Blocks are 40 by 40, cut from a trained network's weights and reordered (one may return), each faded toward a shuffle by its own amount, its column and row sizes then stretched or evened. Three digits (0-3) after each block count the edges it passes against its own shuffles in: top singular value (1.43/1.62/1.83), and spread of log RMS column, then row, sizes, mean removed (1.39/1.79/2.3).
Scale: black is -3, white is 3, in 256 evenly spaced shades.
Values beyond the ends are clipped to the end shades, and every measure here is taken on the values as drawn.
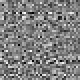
2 0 3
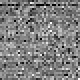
1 0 1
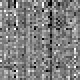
2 3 1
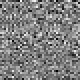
2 0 2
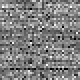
2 1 0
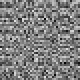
3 0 1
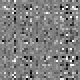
2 3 3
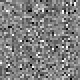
2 2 0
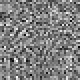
2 1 1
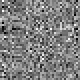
2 2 0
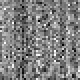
1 1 0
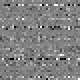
1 0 3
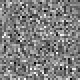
0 1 0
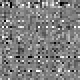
2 3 3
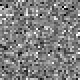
1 0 1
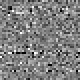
1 0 3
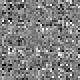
0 3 2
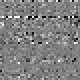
2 0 3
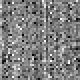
1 1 1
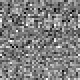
2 0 2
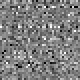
2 0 3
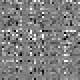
1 3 3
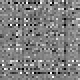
1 1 3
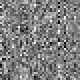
2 3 0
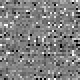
0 1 2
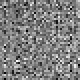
2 2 0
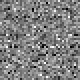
0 1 2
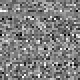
0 0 3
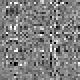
3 3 2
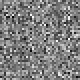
2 1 1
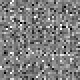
0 1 1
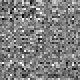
3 2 2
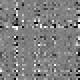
0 3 3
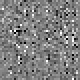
0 3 1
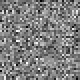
2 1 0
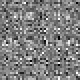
3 3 2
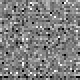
0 0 0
